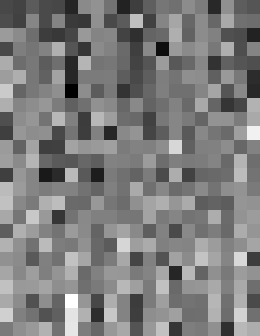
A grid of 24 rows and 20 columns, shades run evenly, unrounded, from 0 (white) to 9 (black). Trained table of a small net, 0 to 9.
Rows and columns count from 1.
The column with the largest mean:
11
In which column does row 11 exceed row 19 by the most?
19
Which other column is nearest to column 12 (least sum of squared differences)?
15
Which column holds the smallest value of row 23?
6
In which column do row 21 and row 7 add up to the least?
1
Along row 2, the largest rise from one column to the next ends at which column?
12
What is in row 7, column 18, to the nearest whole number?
6
